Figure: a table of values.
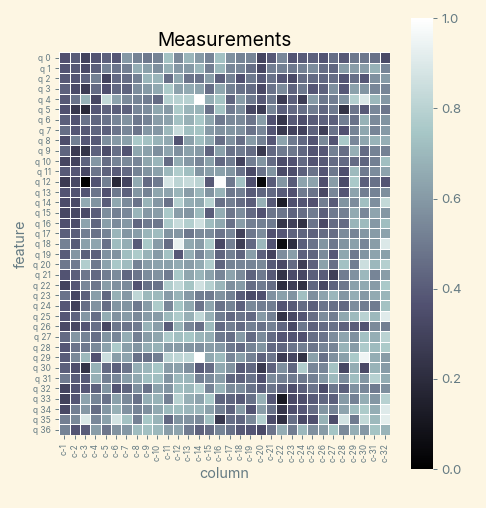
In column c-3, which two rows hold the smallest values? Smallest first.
q 12, q 5
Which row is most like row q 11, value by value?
q 13
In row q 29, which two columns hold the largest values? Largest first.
c-14, c-30
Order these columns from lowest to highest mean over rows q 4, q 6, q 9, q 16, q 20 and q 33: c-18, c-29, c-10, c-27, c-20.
c-27, c-20, c-18, c-10, c-29
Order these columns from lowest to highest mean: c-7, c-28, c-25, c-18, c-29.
c-25, c-18, c-28, c-7, c-29
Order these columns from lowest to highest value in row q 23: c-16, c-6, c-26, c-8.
c-16, c-26, c-6, c-8
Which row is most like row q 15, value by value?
q 1
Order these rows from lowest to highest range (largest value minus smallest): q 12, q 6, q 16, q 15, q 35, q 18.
q 15, q 6, q 16, q 35, q 18, q 12
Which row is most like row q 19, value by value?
q 8
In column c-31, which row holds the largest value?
q 31
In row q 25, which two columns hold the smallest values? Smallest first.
c-22, c-23
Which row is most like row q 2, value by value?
q 26
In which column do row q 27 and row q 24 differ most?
c-2
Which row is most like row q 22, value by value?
q 16
